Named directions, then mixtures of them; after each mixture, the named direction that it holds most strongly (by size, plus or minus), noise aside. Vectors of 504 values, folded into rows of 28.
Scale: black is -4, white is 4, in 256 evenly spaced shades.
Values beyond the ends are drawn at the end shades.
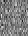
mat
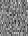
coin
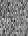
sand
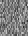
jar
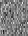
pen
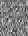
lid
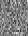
coin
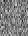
mat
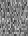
sand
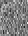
pen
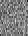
coin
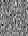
coin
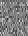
lid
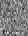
sand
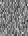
jar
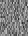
jar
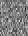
lid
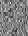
lid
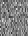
lid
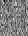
mat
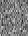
mat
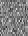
lid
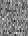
sand
